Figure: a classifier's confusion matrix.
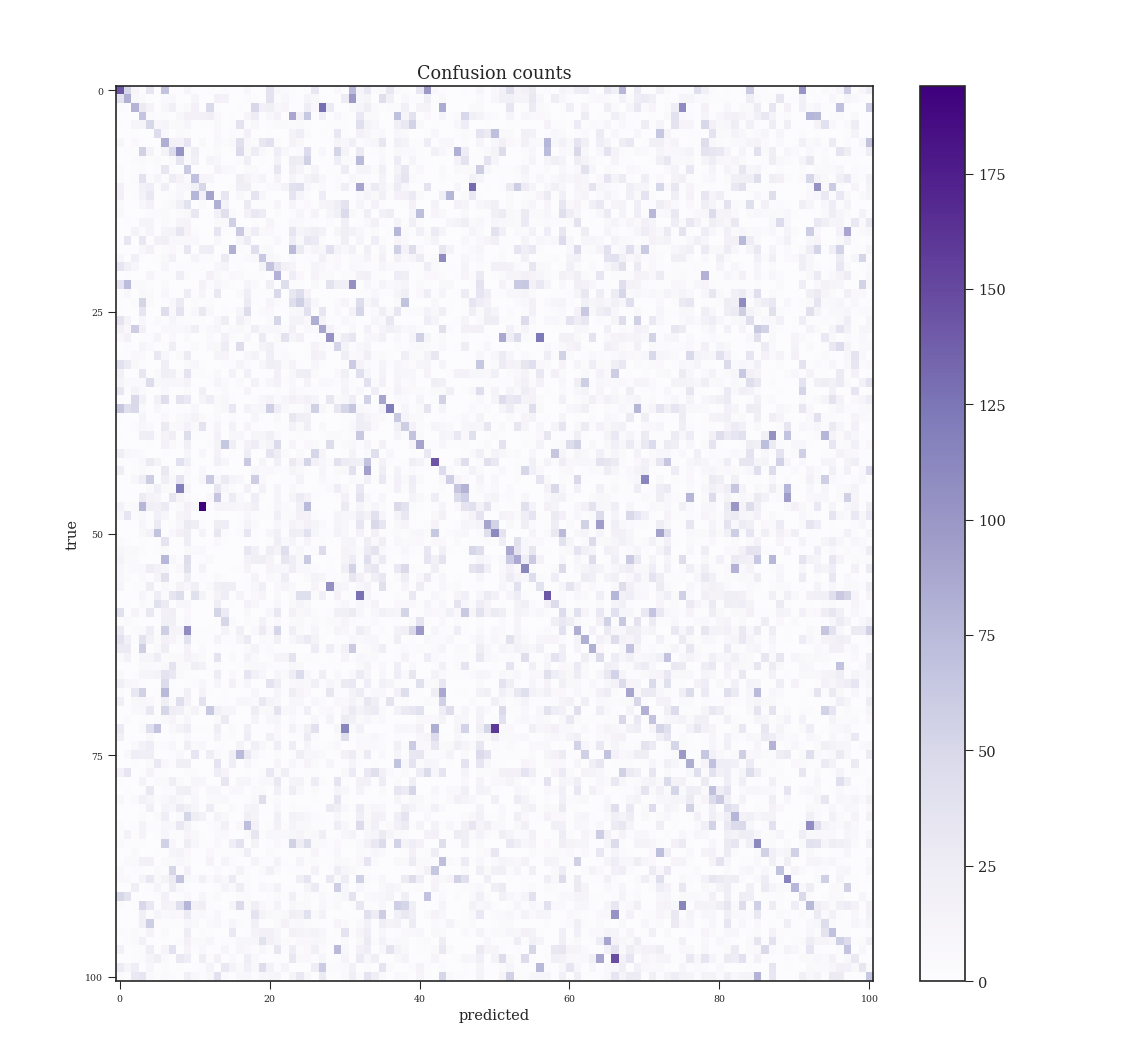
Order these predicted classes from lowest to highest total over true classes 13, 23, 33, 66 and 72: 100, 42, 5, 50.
100, 5, 42, 50
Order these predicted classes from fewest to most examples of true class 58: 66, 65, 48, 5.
65, 66, 48, 5
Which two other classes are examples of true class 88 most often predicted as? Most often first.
42, 7
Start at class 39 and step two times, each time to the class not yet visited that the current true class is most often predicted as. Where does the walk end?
43
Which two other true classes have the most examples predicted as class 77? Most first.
0, 72
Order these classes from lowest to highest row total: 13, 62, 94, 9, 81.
94, 9, 81, 13, 62
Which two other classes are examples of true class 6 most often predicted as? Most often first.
57, 100
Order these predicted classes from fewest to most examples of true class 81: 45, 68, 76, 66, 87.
45, 87, 68, 66, 76
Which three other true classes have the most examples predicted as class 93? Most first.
11, 3, 18
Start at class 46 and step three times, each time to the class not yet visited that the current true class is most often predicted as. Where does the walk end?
32
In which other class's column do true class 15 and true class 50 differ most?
72
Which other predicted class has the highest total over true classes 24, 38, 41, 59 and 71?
83
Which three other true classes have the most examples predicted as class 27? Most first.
2, 99, 52
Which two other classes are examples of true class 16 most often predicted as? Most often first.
97, 37
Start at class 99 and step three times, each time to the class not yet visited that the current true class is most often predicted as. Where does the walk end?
51
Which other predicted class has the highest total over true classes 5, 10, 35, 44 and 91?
70
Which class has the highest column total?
66
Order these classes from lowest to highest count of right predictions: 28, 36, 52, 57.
52, 28, 36, 57
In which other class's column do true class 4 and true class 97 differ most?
29
